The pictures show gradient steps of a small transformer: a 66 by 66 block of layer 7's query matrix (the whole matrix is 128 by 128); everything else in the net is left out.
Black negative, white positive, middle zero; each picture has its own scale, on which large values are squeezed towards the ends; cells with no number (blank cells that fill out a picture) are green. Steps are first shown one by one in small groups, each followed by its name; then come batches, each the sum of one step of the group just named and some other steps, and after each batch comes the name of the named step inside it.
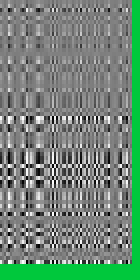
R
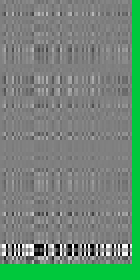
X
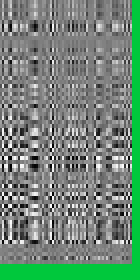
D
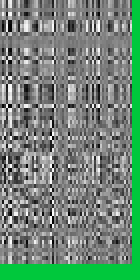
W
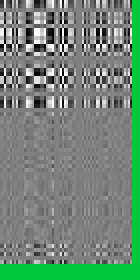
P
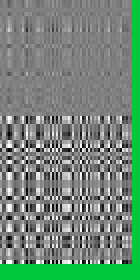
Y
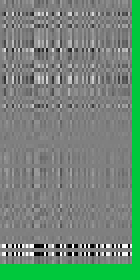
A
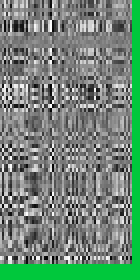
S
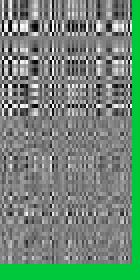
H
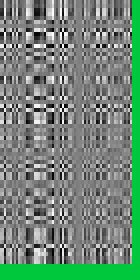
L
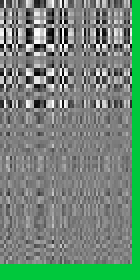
P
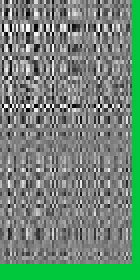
H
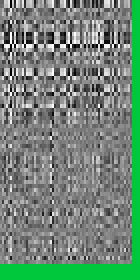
W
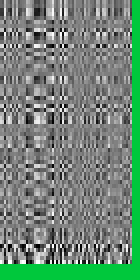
L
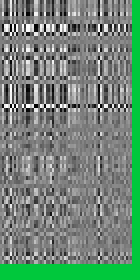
W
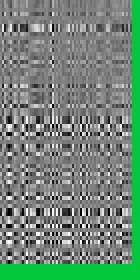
S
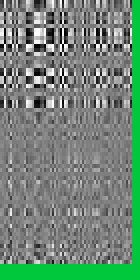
P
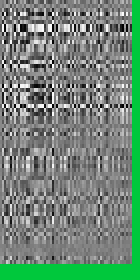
S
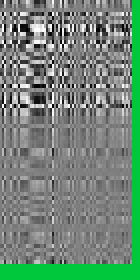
P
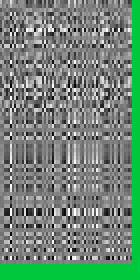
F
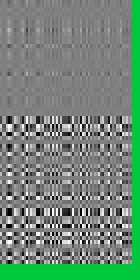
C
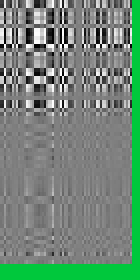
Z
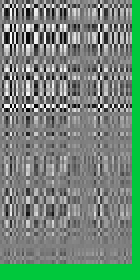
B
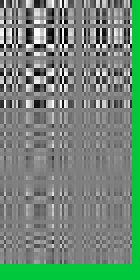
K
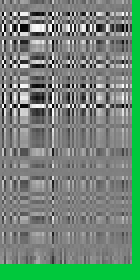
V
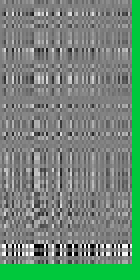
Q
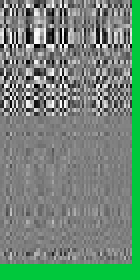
Z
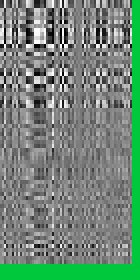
K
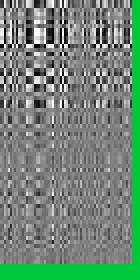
K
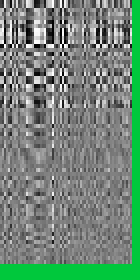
K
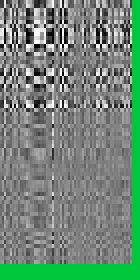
K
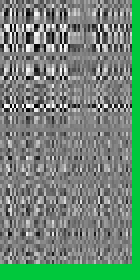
B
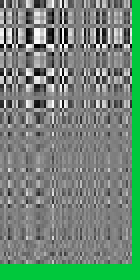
Z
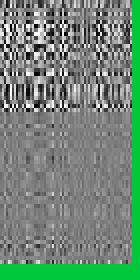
K
